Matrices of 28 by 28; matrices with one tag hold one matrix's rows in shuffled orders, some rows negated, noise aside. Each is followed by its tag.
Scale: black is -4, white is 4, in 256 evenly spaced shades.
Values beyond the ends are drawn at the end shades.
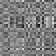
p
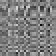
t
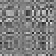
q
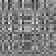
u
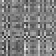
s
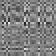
s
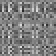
u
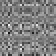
u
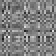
s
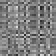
t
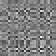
t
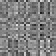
t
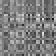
p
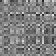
p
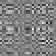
q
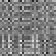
u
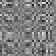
q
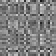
t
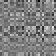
p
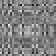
u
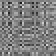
u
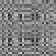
u
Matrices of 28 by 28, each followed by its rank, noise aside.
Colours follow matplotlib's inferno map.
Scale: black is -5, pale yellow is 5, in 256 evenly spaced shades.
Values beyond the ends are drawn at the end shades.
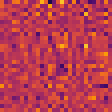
four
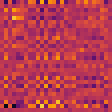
two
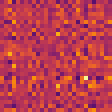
three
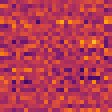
four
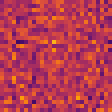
six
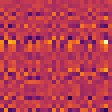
two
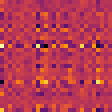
two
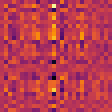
two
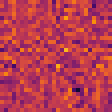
six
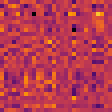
four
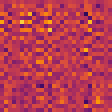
three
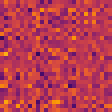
four
